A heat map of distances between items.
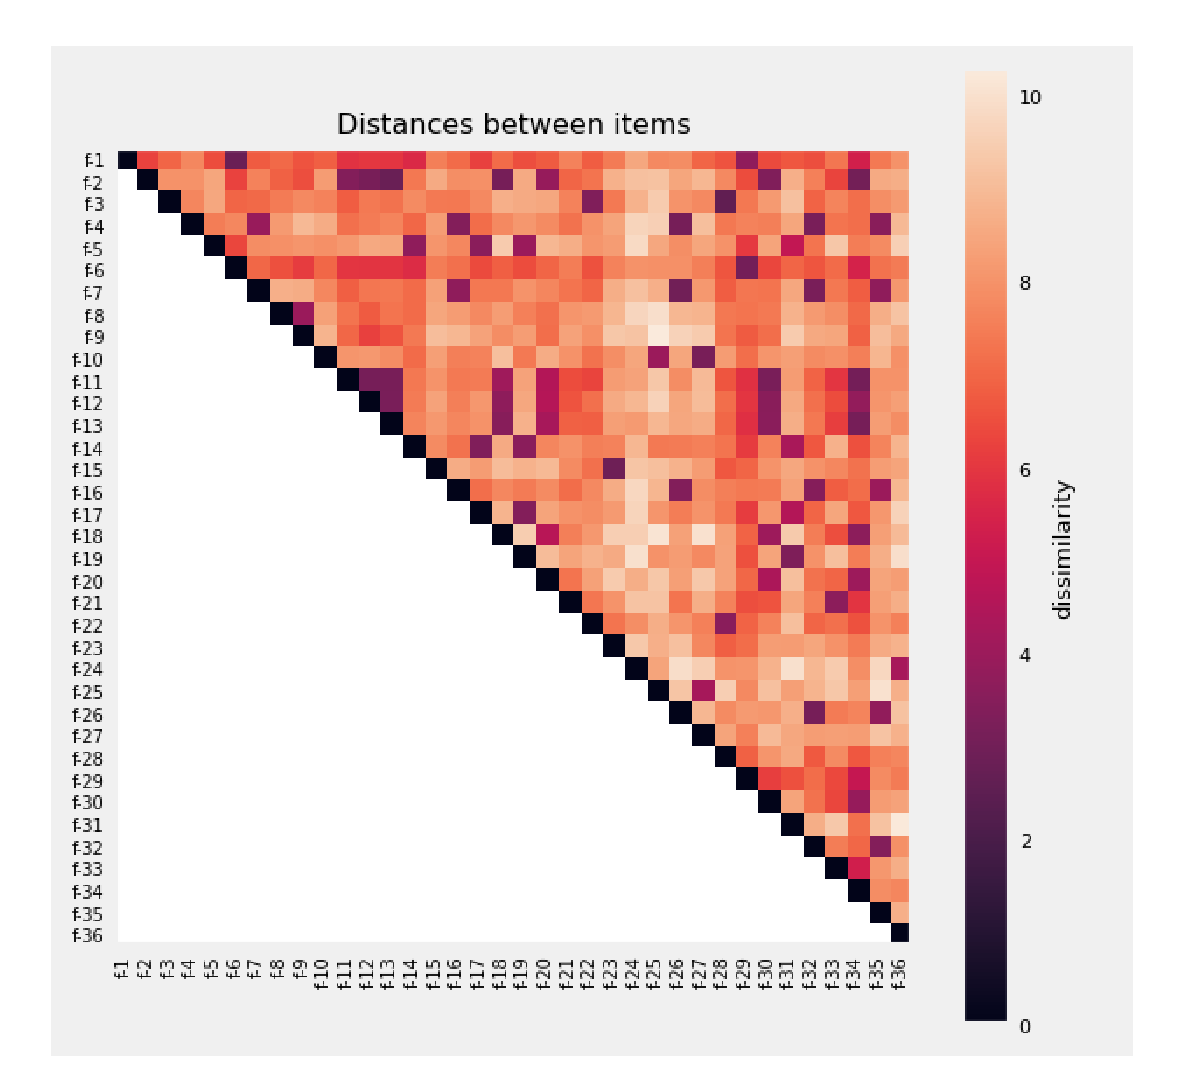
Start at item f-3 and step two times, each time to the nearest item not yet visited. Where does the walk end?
f-22
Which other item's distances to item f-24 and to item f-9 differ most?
f-8
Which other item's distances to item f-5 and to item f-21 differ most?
f-33
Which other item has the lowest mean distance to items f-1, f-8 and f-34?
f-6
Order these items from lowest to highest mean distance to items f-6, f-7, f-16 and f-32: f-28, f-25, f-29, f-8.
f-29, f-28, f-8, f-25
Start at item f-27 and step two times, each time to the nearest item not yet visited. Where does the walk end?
f-25
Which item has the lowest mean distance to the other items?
f-34
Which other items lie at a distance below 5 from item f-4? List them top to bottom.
f-7, f-16, f-26, f-32, f-35
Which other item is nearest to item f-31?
f-19
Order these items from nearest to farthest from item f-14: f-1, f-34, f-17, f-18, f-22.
f-17, f-1, f-34, f-22, f-18
